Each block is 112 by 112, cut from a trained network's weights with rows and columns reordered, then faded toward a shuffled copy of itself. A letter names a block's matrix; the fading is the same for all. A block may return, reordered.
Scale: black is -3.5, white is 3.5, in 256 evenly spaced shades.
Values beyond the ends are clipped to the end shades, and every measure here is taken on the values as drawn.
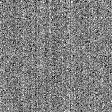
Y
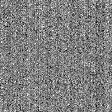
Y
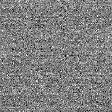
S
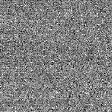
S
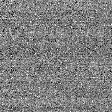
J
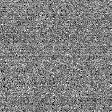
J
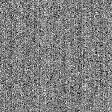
Y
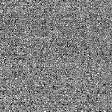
S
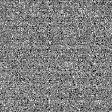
J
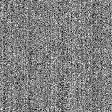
Y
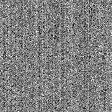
Y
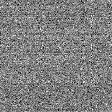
J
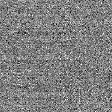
S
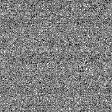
S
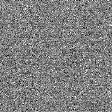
S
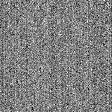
Y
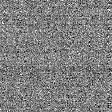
J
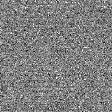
S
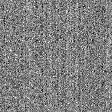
Y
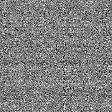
S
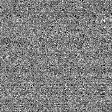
J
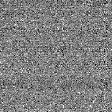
S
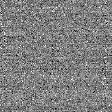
S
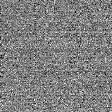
J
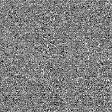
S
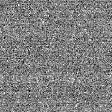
J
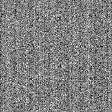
Y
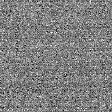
J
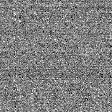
J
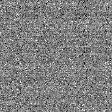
S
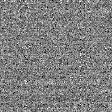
J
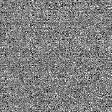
S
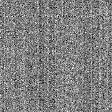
Y
